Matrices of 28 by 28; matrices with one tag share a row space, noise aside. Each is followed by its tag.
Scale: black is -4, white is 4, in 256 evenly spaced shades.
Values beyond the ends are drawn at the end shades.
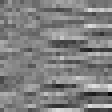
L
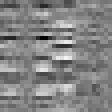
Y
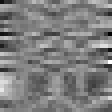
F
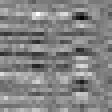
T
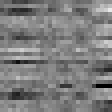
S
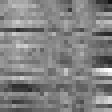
S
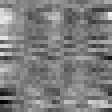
F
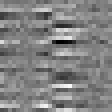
Y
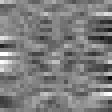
F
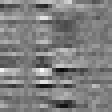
Y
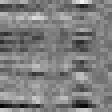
T
